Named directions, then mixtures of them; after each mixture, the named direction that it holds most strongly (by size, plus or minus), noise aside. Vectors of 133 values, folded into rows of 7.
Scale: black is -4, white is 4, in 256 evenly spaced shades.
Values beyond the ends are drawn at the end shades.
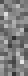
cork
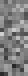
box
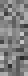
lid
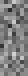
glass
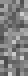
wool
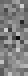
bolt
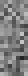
lid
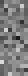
bolt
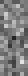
cork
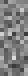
box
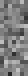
wool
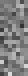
bolt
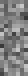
box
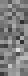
lid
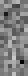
cork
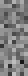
cork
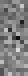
bolt
